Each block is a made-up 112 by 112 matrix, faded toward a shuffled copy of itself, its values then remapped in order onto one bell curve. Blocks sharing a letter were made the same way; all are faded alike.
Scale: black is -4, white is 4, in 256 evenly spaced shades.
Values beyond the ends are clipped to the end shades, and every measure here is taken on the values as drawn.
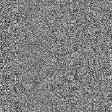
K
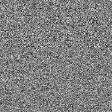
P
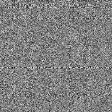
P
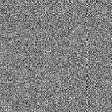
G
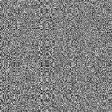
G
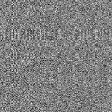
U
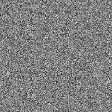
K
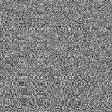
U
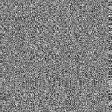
G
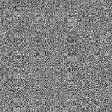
U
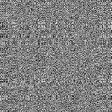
G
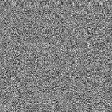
U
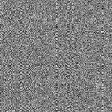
G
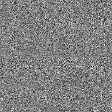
P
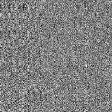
K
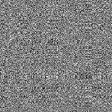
U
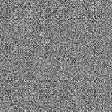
U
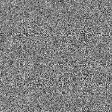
P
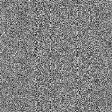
K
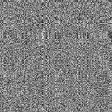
G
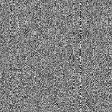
K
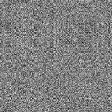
U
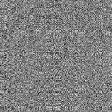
U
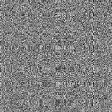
G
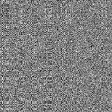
G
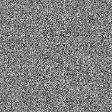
P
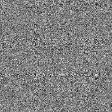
P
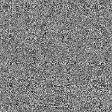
P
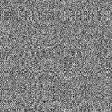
U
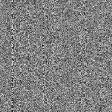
K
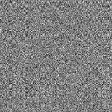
U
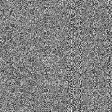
K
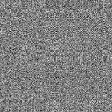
U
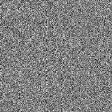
K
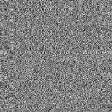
U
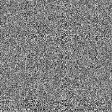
P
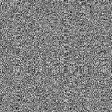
G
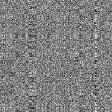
G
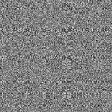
U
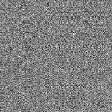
U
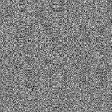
U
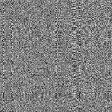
G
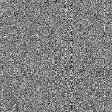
K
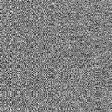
G
